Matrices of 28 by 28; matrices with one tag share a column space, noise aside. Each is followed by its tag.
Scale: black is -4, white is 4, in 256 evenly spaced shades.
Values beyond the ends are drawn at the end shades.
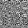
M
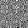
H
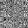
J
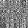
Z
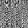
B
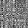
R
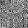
Z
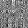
Z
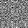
H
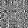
Z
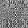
B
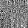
Z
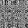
Z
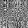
J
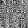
Z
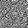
M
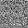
M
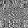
B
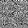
M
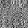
B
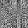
B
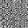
R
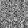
J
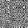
H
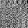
B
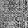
J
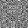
H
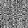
R
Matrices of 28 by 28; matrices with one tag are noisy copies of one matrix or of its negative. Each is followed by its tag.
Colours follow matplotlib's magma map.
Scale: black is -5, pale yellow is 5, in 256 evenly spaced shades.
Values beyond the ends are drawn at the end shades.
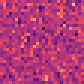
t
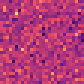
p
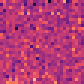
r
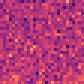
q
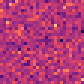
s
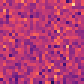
q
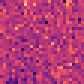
r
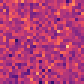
q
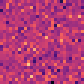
s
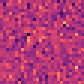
t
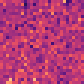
r
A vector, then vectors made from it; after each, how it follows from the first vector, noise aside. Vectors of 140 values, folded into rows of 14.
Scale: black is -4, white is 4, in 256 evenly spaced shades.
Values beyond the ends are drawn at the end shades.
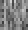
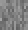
reversed, negated, shrunk.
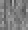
negated, shrunk.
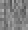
negated, shrunk.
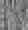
negated, shrunk.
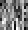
reversed, scaled up.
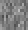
wrapped around, negated, shrunk.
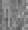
wrapped around, negated, shrunk.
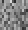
sign-scrambled.
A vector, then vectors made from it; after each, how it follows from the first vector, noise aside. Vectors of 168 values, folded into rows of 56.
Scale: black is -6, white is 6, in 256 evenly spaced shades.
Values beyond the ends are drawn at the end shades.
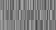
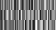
negated, scaled up.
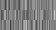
reversed.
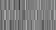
reversed, partly zeroed.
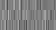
reversed, negated, partly zeroed.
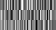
scaled up.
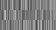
reversed.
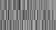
reversed.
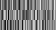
reversed, scaled up.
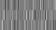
wrapped around, negated, partly zeroed.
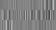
wrapped around, negated, partly zeroed.
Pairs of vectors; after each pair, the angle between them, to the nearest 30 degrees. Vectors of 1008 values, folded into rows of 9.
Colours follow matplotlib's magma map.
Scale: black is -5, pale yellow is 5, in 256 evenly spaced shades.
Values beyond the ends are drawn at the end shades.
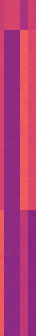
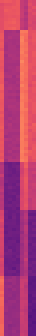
30 degrees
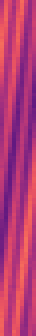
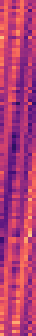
30 degrees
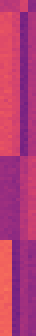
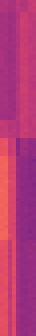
90 degrees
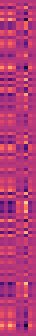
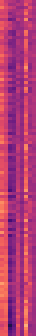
120 degrees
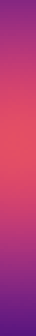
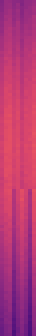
30 degrees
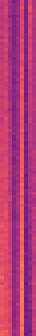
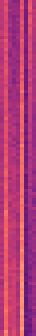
30 degrees
